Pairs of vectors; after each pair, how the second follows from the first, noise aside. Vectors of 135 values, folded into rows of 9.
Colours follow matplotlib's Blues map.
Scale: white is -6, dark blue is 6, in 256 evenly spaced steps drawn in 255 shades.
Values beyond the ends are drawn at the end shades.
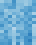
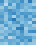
shuffled.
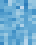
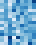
reversed, scaled up.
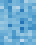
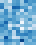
negated, scaled up.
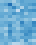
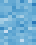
wrapped around, partly zeroed.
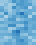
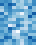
negated, scaled up.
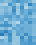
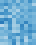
wrapped around.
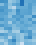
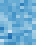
wrapped around.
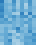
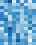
wrapped around, negated, scaled up.
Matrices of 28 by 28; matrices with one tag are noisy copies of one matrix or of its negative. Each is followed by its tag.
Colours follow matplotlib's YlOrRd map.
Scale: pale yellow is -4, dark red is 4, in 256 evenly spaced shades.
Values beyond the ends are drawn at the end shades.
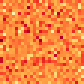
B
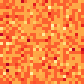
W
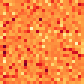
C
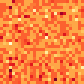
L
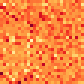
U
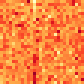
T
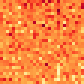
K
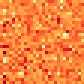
C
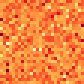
W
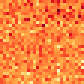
K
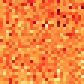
K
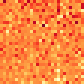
K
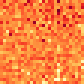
K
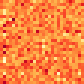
C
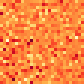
U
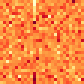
T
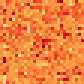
C
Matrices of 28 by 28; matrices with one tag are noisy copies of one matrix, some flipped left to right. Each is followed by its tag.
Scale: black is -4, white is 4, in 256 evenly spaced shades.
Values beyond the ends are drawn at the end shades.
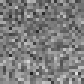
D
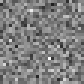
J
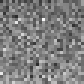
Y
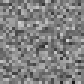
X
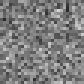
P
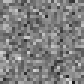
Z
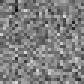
P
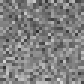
D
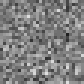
P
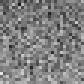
Y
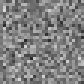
J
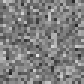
Z
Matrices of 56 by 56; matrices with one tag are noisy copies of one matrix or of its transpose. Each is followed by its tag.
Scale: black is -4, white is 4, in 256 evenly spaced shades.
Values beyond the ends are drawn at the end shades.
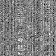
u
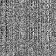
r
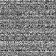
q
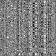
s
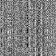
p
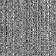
r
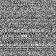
s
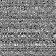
s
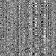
s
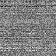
r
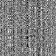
p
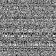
s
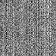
r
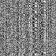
s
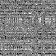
u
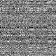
p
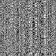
s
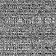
u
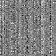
q
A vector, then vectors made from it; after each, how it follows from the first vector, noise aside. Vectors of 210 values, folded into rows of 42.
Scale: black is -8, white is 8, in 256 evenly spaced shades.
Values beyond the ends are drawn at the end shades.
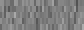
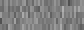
wrapped around, negated.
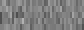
wrapped around.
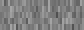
wrapped around, negated.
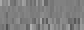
reversed, partly zeroed.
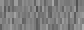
copied.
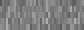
reversed, negated.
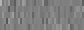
reversed, partly zeroed.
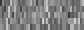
reversed, negated, scaled up.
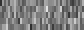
reversed, negated, scaled up.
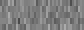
wrapped around, negated.
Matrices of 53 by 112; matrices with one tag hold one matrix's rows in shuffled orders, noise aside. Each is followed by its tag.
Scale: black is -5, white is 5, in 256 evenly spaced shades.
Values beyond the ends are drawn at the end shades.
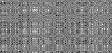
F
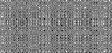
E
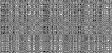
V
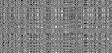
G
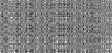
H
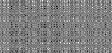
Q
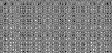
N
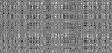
G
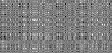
F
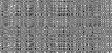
H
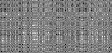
F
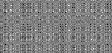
N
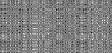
F
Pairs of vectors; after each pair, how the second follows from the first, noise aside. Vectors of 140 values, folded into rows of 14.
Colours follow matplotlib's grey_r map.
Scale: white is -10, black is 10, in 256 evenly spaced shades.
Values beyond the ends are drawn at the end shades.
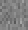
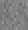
wrapped around, negated, shrunk.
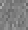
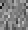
negated, scaled up.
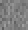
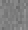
wrapped around, shrunk.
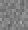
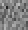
reversed, negated, scaled up.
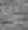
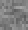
reversed, negated.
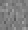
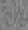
reversed, negated, shrunk.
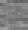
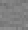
reversed, negated, shrunk.
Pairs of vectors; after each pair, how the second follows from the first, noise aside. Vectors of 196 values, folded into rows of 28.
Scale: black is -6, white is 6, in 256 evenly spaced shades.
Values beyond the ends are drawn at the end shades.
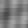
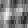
negated, scaled up.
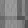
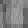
wrapped around.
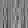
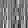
negated, scaled up.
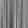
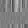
reversed, negated, partly zeroed.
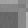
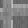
wrapped around.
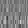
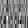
negated, scaled up.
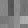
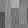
wrapped around.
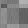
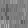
reversed, partly zeroed.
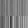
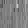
reversed, negated, partly zeroed.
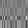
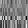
negated, scaled up.
